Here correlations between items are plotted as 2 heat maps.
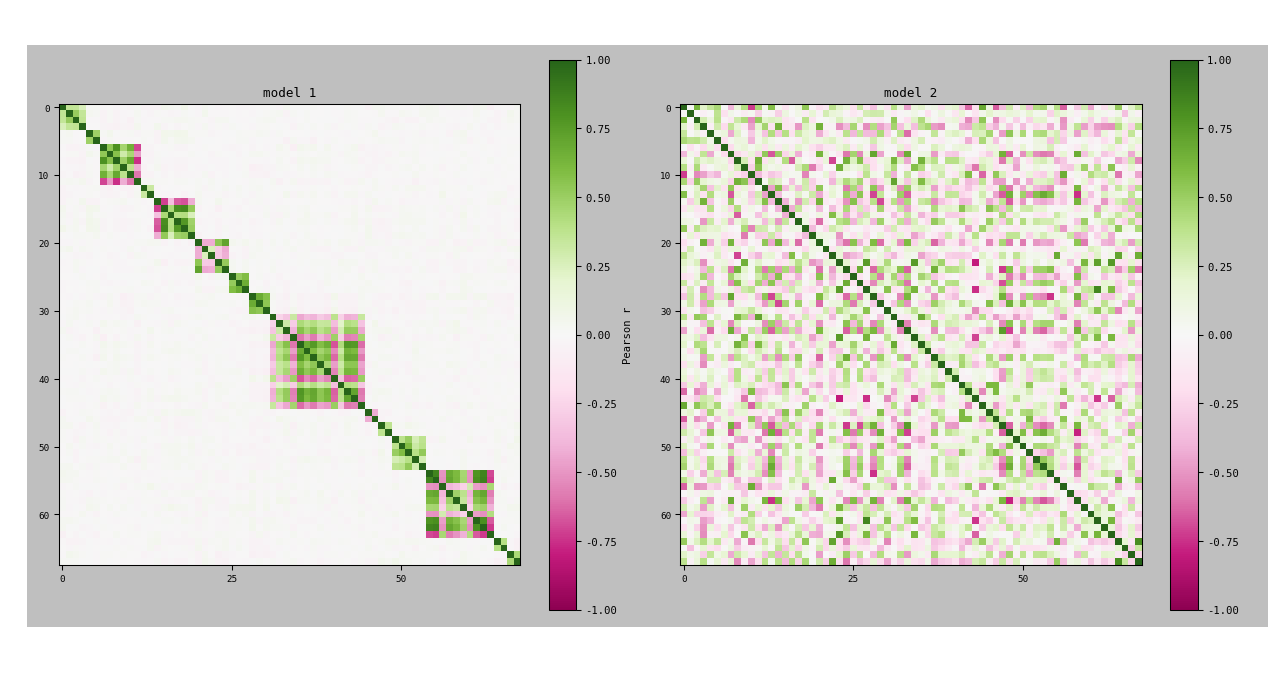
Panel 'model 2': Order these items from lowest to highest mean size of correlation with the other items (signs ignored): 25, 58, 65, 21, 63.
21, 65, 63, 25, 58
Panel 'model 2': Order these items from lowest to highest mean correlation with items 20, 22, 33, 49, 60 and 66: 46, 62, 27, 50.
50, 62, 46, 27
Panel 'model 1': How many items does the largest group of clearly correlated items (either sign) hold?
14
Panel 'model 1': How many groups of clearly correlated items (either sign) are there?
15
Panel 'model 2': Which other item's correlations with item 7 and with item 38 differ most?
20
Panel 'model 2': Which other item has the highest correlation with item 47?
33
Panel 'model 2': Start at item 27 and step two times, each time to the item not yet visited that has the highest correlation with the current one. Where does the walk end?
23
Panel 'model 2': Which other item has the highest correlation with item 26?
24
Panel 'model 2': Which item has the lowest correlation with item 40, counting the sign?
47
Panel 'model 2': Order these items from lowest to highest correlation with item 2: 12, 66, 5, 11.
66, 12, 5, 11
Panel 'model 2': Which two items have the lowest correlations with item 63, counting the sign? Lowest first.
43, 3
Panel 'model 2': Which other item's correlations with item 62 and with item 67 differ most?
64
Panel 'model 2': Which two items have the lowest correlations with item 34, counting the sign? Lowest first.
43, 19
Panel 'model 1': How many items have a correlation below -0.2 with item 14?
5
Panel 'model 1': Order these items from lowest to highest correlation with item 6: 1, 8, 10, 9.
1, 9, 10, 8
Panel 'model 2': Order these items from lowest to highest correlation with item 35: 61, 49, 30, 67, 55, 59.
49, 55, 67, 61, 59, 30
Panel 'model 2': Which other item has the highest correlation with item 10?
56
